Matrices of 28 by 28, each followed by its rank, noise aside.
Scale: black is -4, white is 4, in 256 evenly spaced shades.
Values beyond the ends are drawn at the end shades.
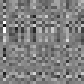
two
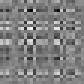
one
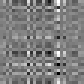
one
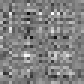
three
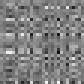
two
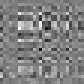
two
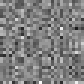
three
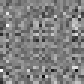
four
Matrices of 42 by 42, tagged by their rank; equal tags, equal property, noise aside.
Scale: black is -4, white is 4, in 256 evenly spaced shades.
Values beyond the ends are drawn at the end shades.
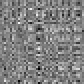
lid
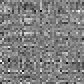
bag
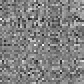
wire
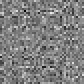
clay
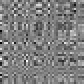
lid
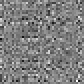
wire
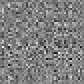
bag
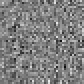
clay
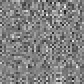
clay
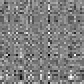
lid
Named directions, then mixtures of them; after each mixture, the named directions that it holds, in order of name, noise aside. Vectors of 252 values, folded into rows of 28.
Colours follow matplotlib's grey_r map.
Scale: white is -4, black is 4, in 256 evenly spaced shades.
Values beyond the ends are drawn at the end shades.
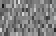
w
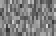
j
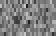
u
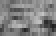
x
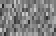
u, w.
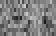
u, x.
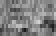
j, x.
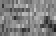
w, x.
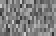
j, u.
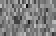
u.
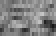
x.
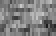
j, x.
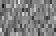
w.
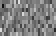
w.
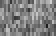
j, x.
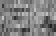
w, x.
